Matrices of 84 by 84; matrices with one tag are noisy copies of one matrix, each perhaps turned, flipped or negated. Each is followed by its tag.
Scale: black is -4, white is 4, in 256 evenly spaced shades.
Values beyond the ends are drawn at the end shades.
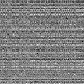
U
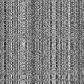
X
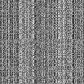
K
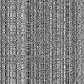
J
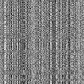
X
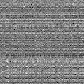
J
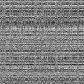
J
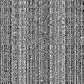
K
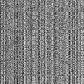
U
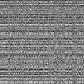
U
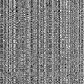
U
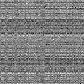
K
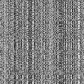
X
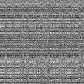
J
